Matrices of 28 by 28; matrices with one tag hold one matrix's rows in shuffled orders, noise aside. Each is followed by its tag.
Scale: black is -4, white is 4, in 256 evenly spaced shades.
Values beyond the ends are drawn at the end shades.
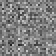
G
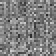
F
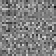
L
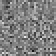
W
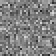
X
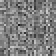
F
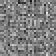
F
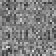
L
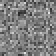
F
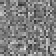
F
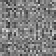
L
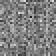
F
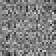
L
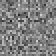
G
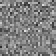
X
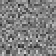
G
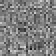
F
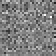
L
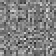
F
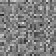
F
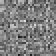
F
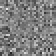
W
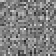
F
